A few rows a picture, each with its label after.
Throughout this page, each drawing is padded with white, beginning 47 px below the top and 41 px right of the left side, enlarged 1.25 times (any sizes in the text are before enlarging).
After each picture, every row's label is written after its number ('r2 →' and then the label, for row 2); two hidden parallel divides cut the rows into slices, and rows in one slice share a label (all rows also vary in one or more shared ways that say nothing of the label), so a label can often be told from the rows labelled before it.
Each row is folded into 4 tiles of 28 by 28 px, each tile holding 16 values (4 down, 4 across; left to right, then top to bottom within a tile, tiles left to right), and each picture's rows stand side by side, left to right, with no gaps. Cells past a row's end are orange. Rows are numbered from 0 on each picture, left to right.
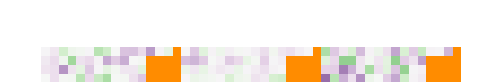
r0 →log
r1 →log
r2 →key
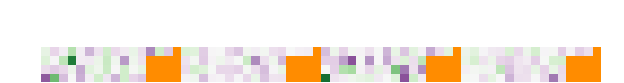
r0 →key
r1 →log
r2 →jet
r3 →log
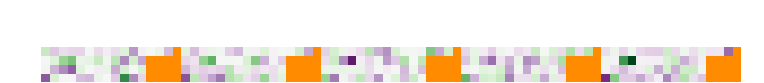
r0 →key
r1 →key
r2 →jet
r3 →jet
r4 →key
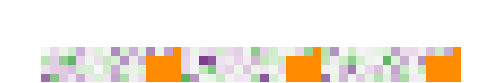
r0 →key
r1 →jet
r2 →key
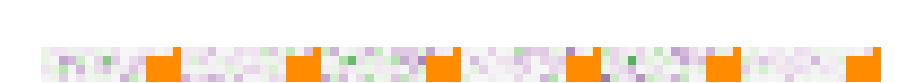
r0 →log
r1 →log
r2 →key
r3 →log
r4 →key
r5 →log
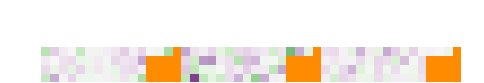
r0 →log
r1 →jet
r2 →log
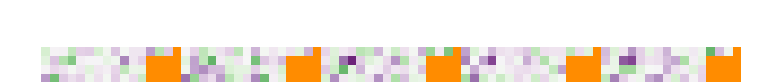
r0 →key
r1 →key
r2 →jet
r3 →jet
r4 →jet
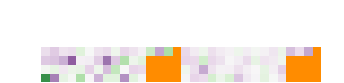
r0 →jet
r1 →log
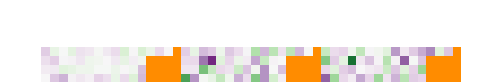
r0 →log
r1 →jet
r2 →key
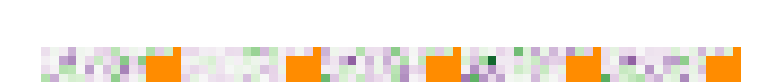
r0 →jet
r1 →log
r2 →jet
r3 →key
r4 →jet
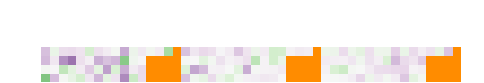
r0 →jet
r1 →log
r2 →log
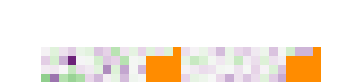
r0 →jet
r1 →log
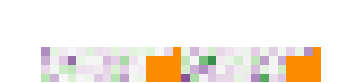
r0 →jet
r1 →key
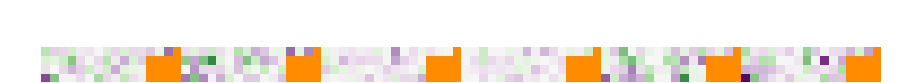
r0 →key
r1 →key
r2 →log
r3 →log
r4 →key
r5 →key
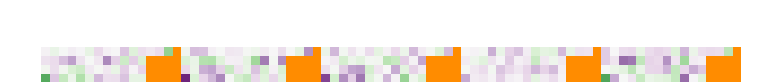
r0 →jet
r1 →key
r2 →key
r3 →log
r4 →jet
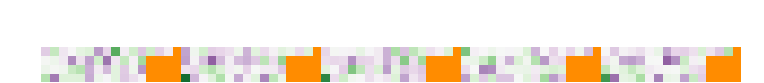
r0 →jet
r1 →jet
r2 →jet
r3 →key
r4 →jet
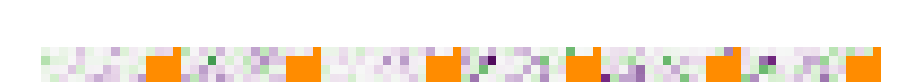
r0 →log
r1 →key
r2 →log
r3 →jet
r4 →key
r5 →jet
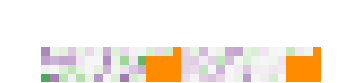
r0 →jet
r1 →log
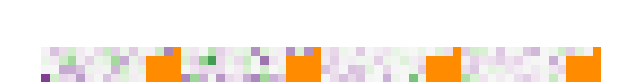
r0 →key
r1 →key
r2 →log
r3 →log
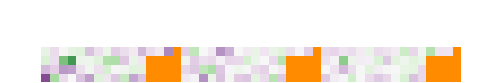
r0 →key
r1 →log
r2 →log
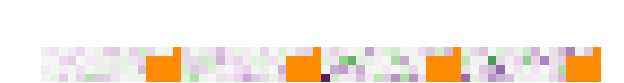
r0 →log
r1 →log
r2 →key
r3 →key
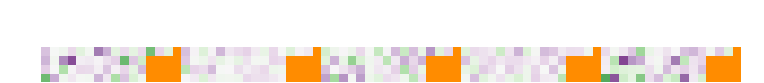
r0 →jet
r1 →log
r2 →key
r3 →log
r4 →jet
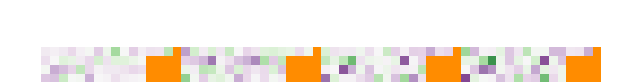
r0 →log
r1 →jet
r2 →key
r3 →key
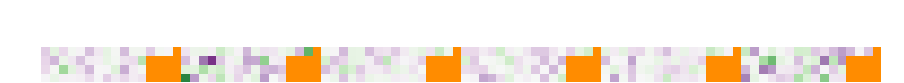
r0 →log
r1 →jet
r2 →log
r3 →log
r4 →log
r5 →key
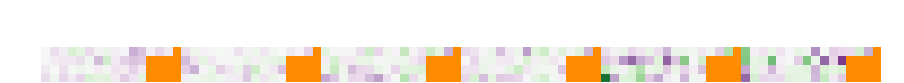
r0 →log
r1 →log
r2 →log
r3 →log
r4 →jet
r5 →key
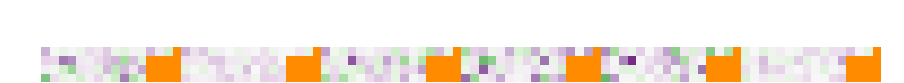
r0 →jet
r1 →log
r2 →jet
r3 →key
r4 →jet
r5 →log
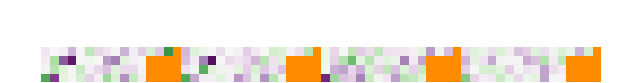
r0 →jet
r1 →jet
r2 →key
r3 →jet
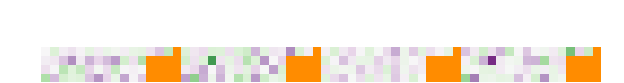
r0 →jet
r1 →key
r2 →log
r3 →jet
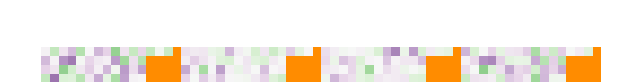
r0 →jet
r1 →log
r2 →log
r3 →jet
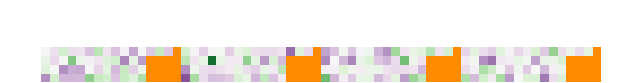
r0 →key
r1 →key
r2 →jet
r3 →jet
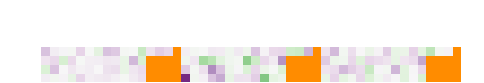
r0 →log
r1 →key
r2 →log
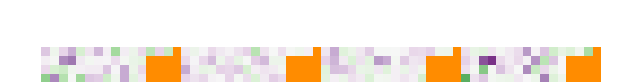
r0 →jet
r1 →log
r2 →log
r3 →jet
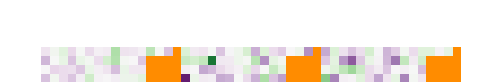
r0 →log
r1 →key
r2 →jet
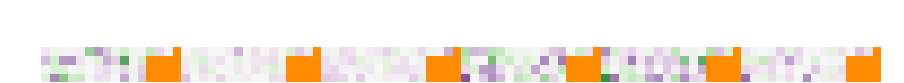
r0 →jet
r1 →log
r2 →log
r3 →key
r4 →jet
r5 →log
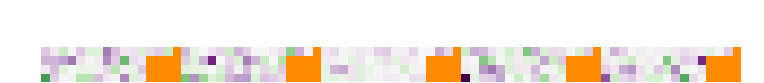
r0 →jet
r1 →jet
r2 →log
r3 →key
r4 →key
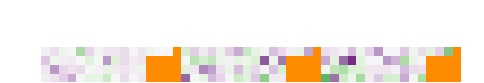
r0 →log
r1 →key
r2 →jet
